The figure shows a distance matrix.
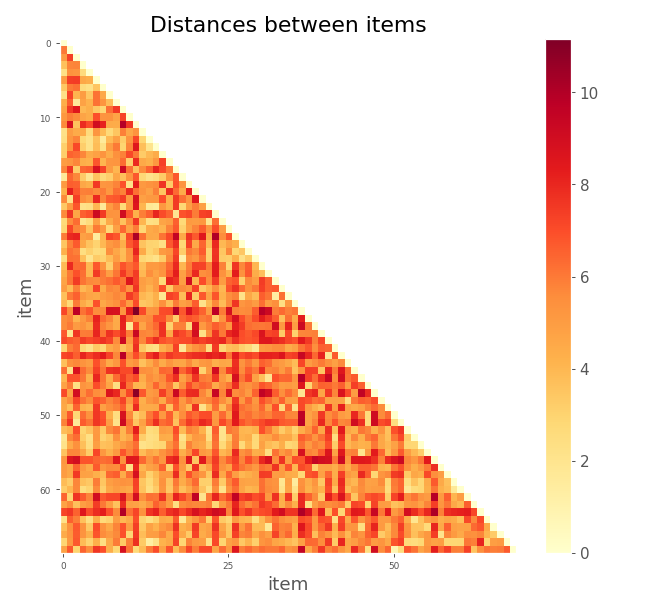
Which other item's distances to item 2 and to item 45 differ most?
51
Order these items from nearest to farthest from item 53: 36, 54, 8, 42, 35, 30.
54, 35, 30, 8, 36, 42
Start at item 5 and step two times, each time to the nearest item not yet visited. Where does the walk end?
28
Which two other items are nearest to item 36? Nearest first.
47, 58
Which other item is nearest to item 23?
17
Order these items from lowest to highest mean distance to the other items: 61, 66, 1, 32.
66, 1, 32, 61
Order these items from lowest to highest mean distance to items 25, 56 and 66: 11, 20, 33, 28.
20, 28, 33, 11
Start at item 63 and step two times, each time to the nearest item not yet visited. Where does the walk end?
40
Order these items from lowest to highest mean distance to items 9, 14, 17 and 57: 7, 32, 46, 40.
7, 46, 32, 40
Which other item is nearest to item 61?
21
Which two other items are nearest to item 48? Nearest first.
43, 66
